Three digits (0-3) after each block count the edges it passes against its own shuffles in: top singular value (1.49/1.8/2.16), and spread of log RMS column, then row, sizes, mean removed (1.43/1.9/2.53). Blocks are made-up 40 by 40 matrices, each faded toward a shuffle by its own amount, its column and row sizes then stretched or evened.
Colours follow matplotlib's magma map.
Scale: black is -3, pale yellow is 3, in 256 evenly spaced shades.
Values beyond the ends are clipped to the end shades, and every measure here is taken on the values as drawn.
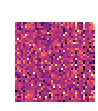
2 1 0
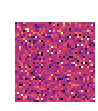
0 0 1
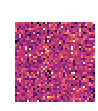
0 1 0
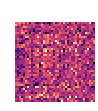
2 0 1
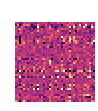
1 2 3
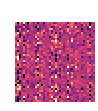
0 3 0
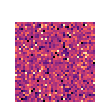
0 0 0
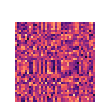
3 2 1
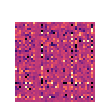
2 3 2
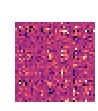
0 2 2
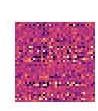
1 1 3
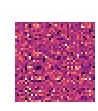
2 1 2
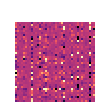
1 3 1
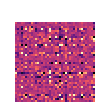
1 2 3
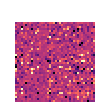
0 2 1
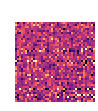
1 0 2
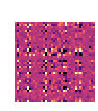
3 3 3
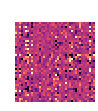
1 3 2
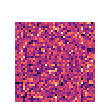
0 1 1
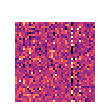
1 2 0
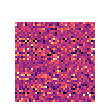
2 0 2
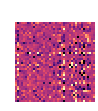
2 3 1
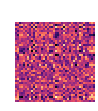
3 1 2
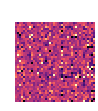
0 2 1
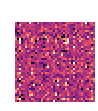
1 2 1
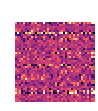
2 0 3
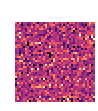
0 0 1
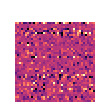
1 0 3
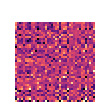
3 2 2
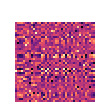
3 0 2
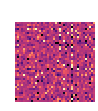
2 2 0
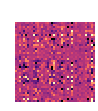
0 3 2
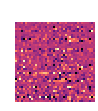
0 1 3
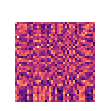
3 0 1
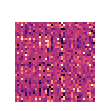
1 3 0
